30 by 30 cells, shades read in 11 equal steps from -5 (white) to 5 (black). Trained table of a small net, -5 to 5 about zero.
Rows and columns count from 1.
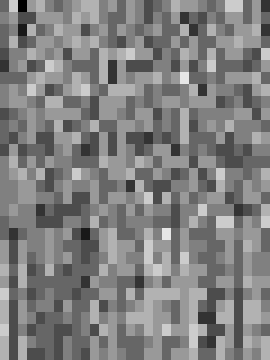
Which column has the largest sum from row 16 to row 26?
10
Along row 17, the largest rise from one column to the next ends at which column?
18
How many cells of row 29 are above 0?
15
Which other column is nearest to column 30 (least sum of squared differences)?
3
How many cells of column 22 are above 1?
4
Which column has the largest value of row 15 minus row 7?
21
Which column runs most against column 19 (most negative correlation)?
9
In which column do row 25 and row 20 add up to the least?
19
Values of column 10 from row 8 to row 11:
-3 0 1 0
